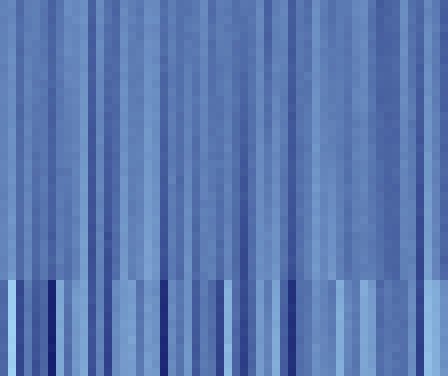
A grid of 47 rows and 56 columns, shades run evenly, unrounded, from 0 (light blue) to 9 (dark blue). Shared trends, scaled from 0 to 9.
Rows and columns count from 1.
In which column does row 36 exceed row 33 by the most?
7
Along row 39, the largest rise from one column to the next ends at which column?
3
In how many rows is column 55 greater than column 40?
35
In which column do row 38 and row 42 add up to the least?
2
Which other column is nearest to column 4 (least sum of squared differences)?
18
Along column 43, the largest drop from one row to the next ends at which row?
36
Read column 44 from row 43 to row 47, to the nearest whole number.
4 4 4 4 4
